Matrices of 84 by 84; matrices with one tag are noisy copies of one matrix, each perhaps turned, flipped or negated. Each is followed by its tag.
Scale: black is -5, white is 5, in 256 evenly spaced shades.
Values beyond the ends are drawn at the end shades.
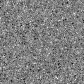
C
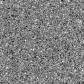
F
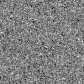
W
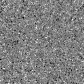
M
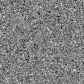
C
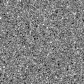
C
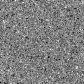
F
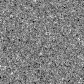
W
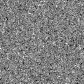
W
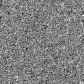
F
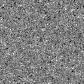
W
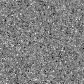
W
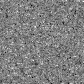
F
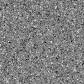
C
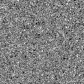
C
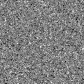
W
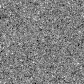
W
